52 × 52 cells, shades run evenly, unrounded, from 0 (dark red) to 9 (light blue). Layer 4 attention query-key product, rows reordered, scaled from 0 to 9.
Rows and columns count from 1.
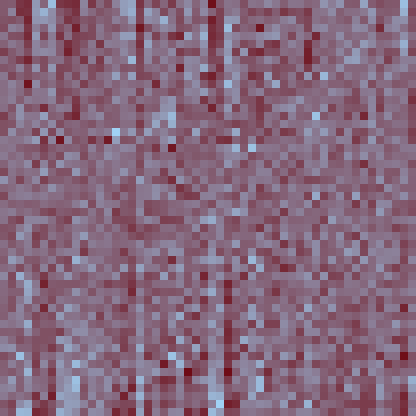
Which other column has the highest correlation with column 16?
51
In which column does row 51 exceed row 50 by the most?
39
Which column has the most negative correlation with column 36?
30
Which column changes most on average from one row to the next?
22
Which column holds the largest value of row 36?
4
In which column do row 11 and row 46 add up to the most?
10
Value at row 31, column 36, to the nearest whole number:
2
